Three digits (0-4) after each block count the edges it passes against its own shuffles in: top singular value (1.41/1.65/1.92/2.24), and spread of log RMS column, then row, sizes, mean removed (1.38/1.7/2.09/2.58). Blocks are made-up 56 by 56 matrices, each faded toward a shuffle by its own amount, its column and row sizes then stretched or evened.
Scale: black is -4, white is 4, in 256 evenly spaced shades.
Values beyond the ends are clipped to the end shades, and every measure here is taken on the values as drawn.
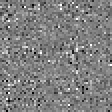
0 2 3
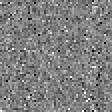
1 1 1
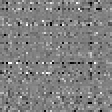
3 2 4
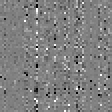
3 4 0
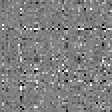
3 4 3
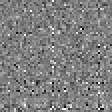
2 2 2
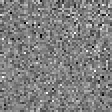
2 1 0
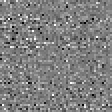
2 0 3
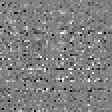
2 2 4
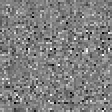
0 1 3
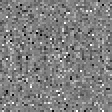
0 0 1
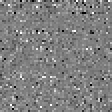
0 1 3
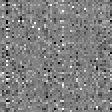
3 3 0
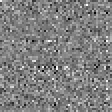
1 1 3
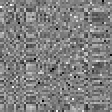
4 0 0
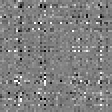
2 3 4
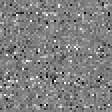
0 1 3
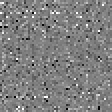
0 2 2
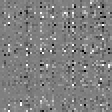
2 4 3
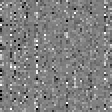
0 4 0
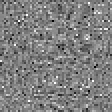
3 0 0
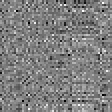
4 2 2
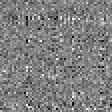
2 3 3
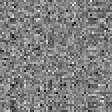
3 1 0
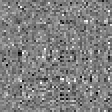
3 2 1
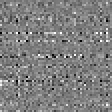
3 2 4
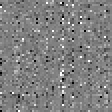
1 3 2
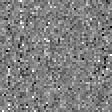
1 2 0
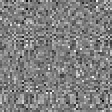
4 2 1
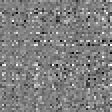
3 3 4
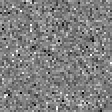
0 0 1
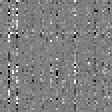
4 4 2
